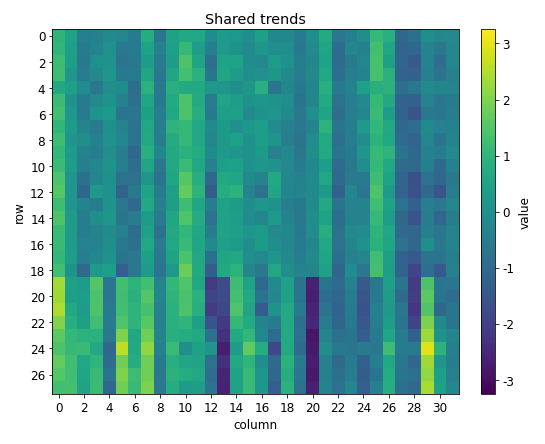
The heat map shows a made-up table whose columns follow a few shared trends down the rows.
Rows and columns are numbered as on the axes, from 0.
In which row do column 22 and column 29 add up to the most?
24
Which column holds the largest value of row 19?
0
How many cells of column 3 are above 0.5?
9
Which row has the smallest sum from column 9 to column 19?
27
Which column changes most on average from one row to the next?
12
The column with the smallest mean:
28
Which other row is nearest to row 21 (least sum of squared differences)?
19
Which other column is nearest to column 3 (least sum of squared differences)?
18
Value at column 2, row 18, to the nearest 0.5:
-1
